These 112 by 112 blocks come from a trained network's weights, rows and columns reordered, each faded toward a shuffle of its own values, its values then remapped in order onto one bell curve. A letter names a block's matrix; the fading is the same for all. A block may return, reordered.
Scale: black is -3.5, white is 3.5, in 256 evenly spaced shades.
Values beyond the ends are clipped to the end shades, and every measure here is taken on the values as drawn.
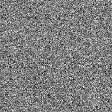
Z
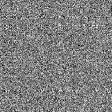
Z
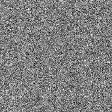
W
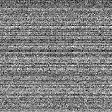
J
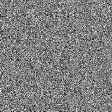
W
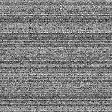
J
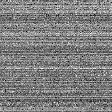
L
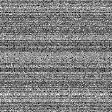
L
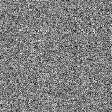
Z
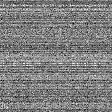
J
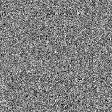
W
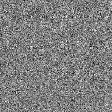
Z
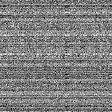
J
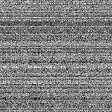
J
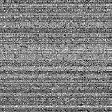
L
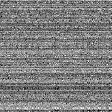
L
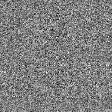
Z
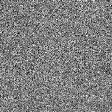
Z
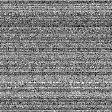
L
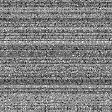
L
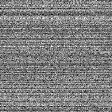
J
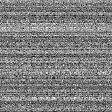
J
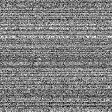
J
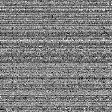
L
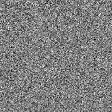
W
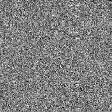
Z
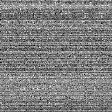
L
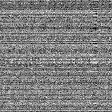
J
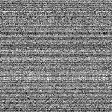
J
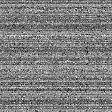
L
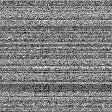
L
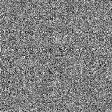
Z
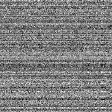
J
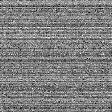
L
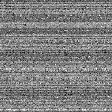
L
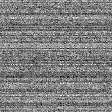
J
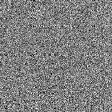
W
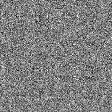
W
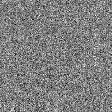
W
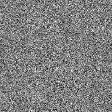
Z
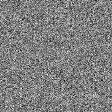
W
